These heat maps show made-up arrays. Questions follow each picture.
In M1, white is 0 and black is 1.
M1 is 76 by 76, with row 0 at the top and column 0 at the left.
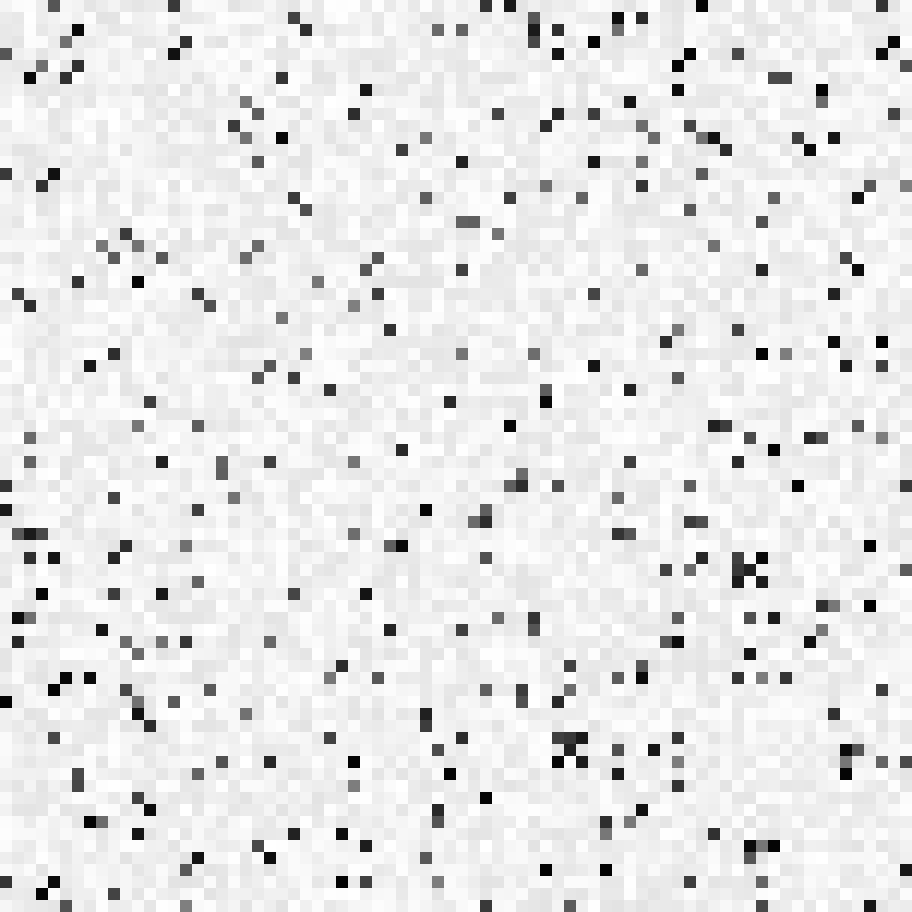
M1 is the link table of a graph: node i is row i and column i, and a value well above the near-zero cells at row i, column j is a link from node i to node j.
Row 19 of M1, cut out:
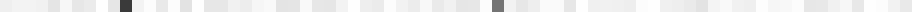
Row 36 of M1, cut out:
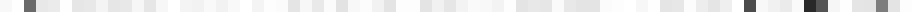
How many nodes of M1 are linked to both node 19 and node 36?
0
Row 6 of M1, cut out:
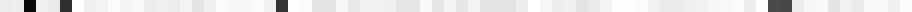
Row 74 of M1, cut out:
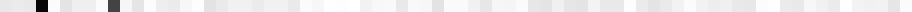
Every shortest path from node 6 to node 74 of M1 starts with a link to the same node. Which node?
node 5
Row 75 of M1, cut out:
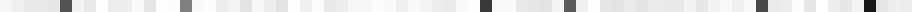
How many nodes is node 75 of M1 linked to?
6
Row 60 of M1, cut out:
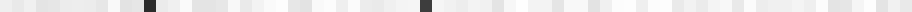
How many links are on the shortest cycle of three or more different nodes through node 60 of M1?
7
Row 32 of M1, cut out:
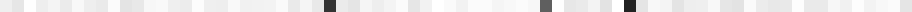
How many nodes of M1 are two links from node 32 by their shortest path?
10
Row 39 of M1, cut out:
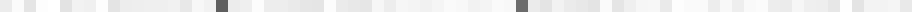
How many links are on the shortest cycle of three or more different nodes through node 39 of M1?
6
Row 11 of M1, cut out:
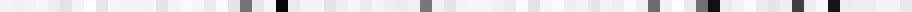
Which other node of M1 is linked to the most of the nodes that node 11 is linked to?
node 59
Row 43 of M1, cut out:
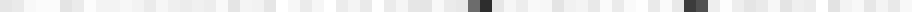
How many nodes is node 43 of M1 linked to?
4
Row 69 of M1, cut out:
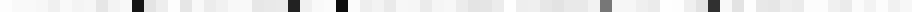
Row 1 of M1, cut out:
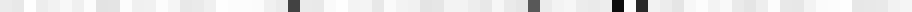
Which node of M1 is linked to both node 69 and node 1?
node 24
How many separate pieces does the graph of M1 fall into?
2
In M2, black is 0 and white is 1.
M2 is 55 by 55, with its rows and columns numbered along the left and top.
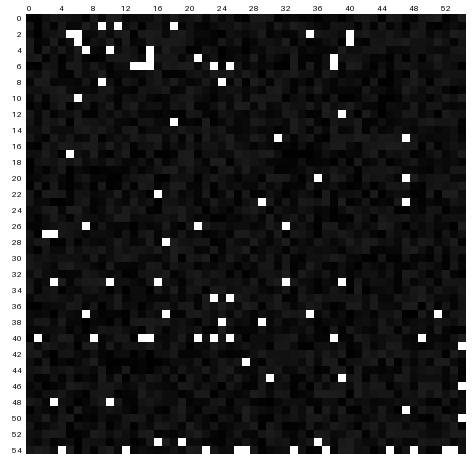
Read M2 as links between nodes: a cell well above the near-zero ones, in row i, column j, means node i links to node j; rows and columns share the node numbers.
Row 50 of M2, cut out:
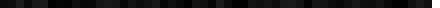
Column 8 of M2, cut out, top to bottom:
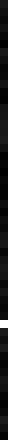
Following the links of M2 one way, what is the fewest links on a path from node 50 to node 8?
5
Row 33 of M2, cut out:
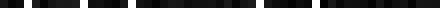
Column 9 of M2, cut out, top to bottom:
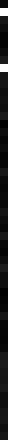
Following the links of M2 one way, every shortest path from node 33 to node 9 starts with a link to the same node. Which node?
node 3
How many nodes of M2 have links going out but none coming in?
6
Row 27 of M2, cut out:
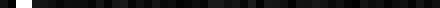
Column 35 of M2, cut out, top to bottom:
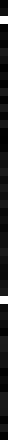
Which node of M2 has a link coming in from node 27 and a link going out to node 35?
node 2
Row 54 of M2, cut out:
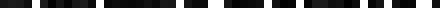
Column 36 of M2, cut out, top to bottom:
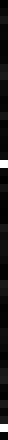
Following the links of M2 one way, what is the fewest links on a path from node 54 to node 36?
2
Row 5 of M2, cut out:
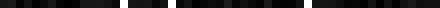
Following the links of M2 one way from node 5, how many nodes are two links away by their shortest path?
4
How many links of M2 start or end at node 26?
4
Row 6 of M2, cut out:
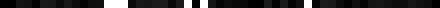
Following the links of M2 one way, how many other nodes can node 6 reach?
11
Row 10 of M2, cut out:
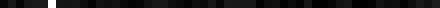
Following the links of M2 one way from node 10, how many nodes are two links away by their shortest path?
6
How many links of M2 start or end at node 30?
1
